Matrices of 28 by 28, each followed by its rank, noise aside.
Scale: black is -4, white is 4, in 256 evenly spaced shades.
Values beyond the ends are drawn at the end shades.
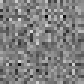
four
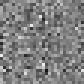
seven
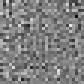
seven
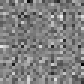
four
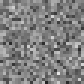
six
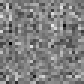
six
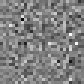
seven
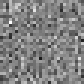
eight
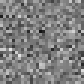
eight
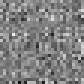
seven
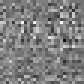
five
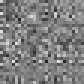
five
